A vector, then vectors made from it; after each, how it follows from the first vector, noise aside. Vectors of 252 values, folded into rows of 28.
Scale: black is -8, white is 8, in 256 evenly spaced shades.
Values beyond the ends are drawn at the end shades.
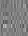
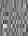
scaled up.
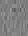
wrapped around, negated, shrunk.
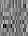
negated, scaled up.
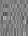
wrapped around.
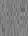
reversed, negated, shrunk.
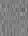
reversed, negated, shrunk.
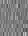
wrapped around.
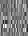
scaled up.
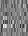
scaled up.
